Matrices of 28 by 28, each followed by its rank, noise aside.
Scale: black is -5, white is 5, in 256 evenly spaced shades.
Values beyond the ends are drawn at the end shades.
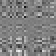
two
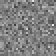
six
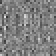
five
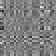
two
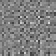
three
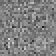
six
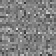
six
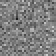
six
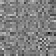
four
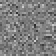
six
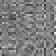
three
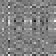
two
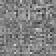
six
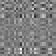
two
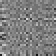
two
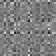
two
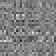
three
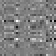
two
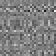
three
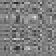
three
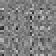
two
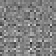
three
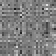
four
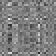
two
